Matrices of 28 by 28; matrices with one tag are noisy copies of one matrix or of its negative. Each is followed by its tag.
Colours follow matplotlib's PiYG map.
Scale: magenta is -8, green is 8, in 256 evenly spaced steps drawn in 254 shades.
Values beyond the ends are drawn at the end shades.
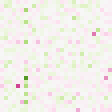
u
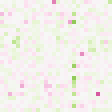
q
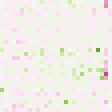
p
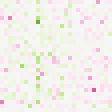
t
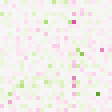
q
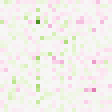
t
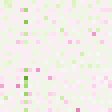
u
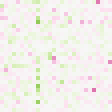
t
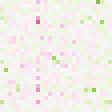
t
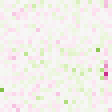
p
